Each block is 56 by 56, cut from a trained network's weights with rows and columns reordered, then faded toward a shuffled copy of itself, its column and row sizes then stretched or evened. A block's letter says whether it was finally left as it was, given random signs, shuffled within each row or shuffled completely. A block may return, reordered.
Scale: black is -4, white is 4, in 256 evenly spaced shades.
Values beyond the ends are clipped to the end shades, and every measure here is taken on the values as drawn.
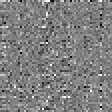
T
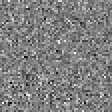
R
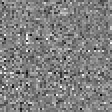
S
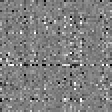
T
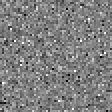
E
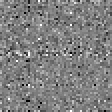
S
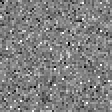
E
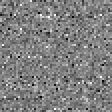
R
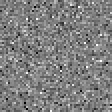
E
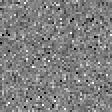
E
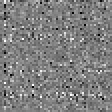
S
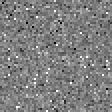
E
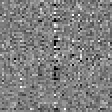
T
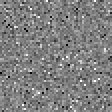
E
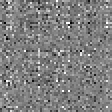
T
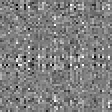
T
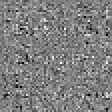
S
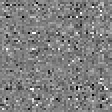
S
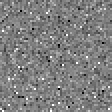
E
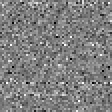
R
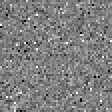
E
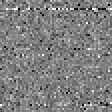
R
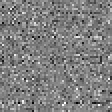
T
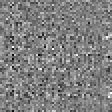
T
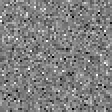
E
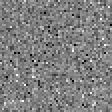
E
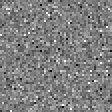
E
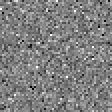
E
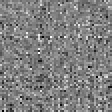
T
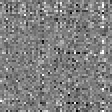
T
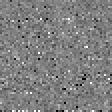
R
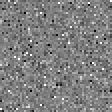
E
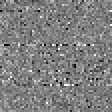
R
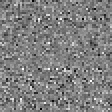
R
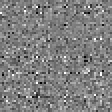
S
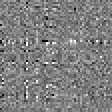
T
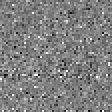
R
